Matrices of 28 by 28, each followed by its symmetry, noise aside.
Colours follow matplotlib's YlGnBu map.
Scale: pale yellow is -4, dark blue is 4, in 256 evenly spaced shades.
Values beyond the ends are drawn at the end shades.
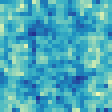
same after a half turn.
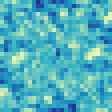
same after a half turn.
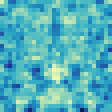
mirrored left to right.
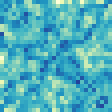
symmetric.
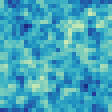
same after a half turn.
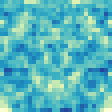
mirrored left to right.
